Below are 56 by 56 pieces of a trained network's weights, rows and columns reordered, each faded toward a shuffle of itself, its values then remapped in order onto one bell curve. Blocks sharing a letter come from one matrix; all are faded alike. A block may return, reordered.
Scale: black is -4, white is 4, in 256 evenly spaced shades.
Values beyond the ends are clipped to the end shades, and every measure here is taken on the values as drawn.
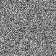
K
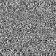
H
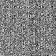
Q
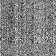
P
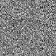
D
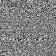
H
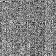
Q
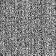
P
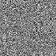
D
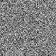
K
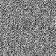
K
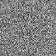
D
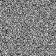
K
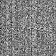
Q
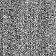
Q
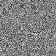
K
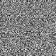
H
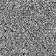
D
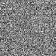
K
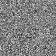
H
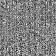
Q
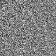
D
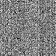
Q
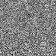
H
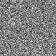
K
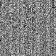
Q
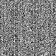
Q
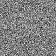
K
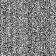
Q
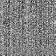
P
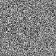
D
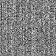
P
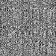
P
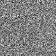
H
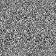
H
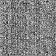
P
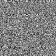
H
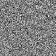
D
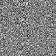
D
